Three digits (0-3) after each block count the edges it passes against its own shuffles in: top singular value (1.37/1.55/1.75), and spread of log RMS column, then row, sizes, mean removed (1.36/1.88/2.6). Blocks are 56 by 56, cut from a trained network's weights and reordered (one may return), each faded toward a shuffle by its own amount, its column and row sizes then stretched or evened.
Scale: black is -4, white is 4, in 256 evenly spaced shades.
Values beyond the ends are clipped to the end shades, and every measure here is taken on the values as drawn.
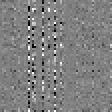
3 3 1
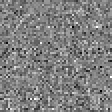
0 0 2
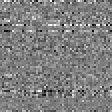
3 0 3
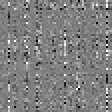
2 3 2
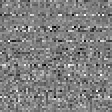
1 0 3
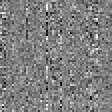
2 3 0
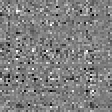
0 2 3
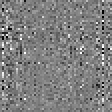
3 3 2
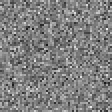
0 0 0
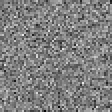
1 0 0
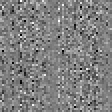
0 3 0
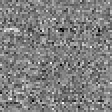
1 0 2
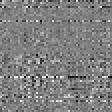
3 1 3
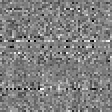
3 1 3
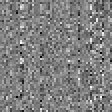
3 3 0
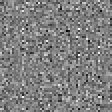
0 2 1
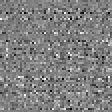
1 1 3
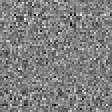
2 1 2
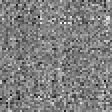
1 1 2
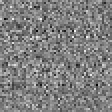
2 0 2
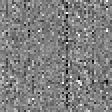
1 3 1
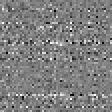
1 2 3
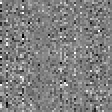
0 3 0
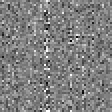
0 3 0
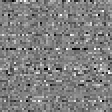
2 0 3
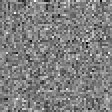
1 1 1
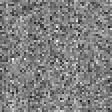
0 1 0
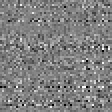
1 1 3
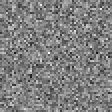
1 1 0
